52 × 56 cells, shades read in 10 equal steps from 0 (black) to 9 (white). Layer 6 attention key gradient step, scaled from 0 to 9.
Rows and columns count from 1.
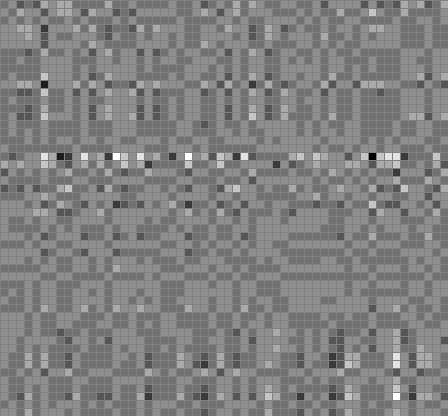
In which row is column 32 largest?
15
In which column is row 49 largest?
50
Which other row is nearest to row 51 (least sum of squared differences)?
18
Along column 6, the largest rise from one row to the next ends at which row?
12
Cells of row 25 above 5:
2
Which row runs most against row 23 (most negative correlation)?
22
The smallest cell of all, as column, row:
47, 20
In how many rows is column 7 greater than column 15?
11
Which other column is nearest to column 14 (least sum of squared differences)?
32
